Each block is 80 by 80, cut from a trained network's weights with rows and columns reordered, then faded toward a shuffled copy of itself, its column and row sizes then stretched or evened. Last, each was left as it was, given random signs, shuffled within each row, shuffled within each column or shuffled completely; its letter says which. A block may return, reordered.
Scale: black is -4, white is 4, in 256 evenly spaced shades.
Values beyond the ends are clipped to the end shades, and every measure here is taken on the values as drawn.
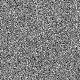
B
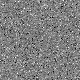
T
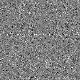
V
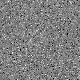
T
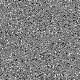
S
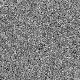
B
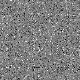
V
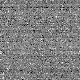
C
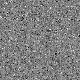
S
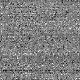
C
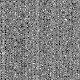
C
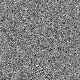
T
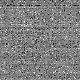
C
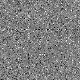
V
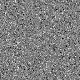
B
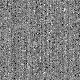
B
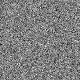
S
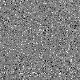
V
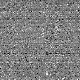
C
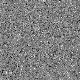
S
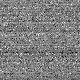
S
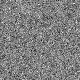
T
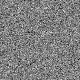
S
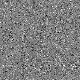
V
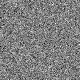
T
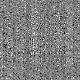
C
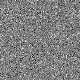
V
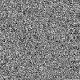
C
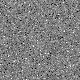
T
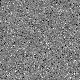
T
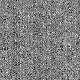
C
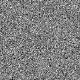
V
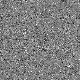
V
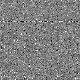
V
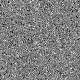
T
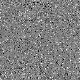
V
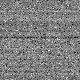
S
